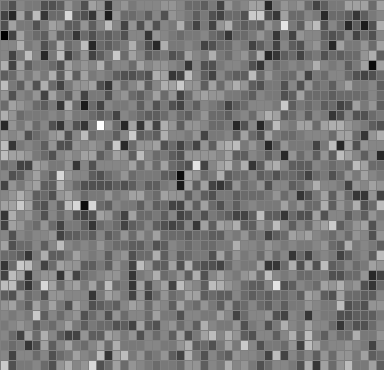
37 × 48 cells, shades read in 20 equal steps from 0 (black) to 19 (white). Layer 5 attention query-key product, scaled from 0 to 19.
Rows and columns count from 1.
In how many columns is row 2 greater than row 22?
23
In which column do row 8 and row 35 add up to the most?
24
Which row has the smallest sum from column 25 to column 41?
22
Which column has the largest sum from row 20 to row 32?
3
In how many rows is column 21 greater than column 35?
19
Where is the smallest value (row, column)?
4, 1
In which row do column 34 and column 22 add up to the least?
6
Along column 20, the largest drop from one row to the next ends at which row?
5
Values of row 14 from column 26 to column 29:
5 9 9 10
